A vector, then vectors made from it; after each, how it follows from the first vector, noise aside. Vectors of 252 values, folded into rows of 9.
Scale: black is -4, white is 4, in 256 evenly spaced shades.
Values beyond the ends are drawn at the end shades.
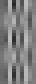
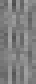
shrunk.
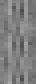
reversed, shrunk.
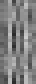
wrapped around.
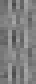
shrunk.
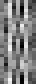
reversed, scaled up.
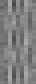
shrunk.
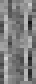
wrapped around.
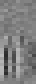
wrapped around, partly zeroed.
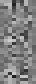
sign-scrambled.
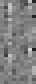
wrapped around, partly zeroed.
